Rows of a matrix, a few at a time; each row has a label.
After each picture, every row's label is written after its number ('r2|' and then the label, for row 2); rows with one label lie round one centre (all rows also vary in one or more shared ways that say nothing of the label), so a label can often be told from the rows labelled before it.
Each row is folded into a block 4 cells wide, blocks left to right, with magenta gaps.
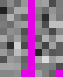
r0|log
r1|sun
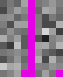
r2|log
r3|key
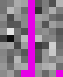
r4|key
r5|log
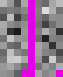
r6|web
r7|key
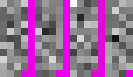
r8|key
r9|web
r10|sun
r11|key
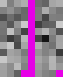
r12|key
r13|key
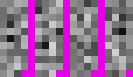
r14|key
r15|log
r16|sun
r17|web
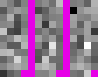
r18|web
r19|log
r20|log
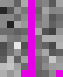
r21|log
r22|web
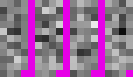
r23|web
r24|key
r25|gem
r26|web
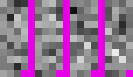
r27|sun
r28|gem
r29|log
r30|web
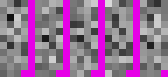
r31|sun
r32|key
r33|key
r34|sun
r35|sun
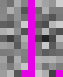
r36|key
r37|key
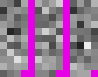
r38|web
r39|key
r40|log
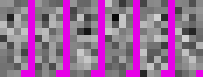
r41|sun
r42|sun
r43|web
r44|sun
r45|gem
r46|web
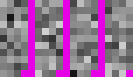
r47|sun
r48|key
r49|gem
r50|log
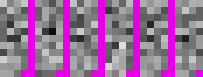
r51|key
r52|web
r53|key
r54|log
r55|key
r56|key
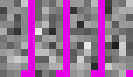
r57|web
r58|web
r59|log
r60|log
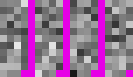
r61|log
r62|log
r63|gem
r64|key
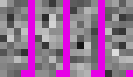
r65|sun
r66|sun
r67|log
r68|web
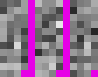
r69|log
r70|key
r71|log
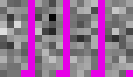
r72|sun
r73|web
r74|key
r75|key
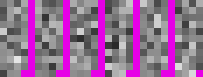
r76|web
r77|sun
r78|key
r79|log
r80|sun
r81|log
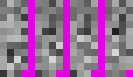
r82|gem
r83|web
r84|web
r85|web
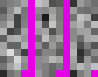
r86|web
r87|sun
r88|gem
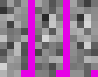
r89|log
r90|sun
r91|sun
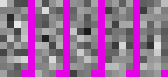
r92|sun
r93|key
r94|web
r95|log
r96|log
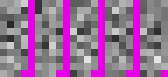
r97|key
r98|log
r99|web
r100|key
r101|web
